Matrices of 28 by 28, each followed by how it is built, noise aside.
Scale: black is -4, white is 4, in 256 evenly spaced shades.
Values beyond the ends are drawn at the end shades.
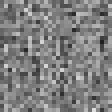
blocks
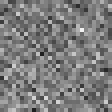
Toeplitz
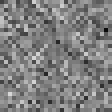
Toeplitz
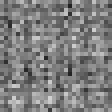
blocks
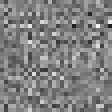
low rank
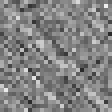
Toeplitz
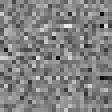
uneven rows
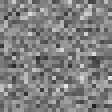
repeating columns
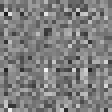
low rank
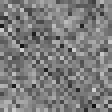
Toeplitz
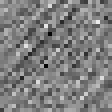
Hankel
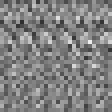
repeating columns
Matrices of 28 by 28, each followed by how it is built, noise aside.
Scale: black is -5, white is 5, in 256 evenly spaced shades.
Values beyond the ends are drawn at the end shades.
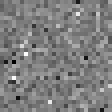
sparse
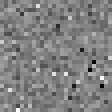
sparse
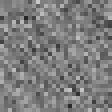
Toeplitz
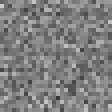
blocks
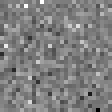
sparse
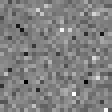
sparse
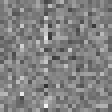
uneven columns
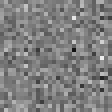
uneven columns
